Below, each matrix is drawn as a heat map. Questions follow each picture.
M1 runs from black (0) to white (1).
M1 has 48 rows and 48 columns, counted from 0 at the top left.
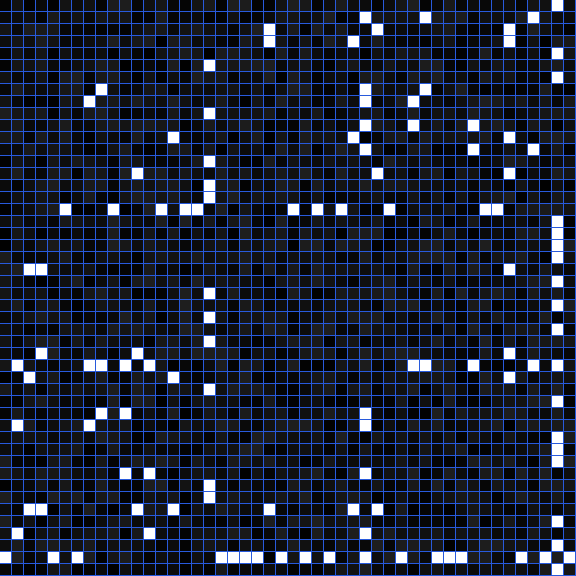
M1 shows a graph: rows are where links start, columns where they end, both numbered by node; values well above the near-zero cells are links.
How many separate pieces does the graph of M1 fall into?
3
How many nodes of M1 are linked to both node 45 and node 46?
0
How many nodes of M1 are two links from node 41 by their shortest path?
10
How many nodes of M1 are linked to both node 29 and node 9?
0
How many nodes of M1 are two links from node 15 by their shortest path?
10
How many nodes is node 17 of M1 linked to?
11
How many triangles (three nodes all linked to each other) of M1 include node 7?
2
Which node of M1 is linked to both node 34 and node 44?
node 30
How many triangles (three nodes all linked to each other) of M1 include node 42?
7
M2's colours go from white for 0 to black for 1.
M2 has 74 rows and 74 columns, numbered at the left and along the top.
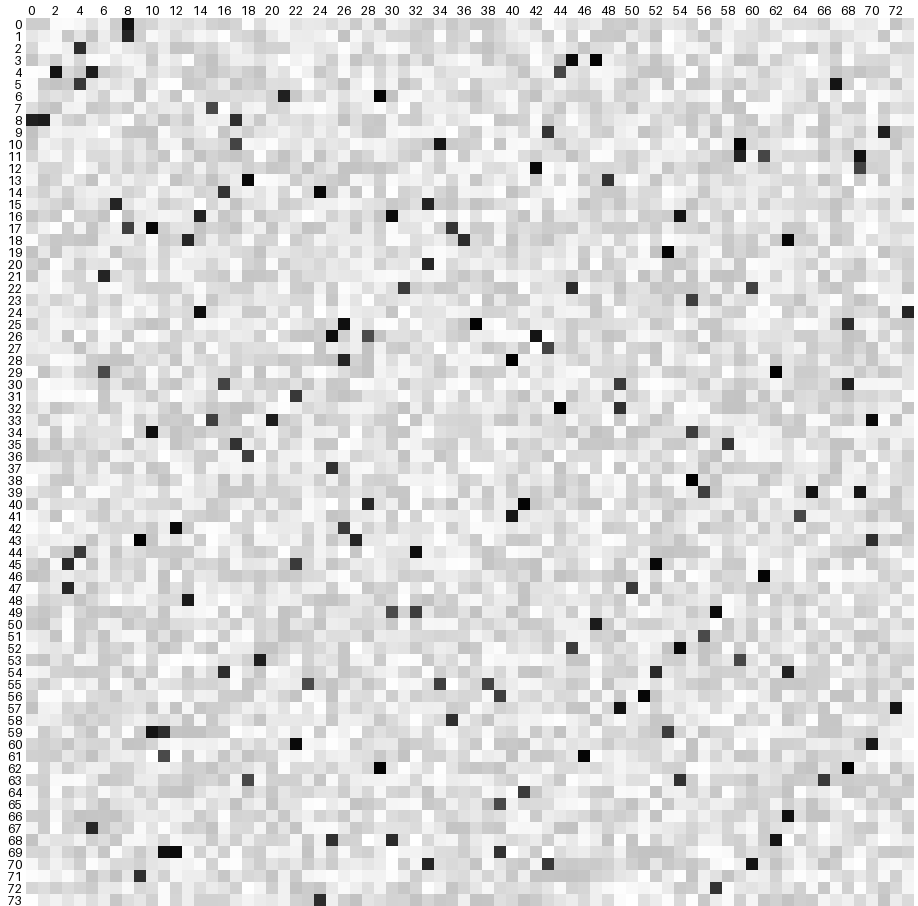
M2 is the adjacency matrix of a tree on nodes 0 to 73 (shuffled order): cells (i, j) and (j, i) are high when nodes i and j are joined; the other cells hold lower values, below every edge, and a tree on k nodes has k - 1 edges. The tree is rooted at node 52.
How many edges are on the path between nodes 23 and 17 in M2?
4
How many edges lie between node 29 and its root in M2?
6
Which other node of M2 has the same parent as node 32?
57
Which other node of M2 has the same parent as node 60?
31
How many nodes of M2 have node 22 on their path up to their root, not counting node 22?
11
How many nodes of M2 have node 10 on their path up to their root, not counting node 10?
10
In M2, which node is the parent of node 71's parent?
43
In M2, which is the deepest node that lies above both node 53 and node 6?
68
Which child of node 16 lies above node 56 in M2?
30
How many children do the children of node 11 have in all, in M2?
3
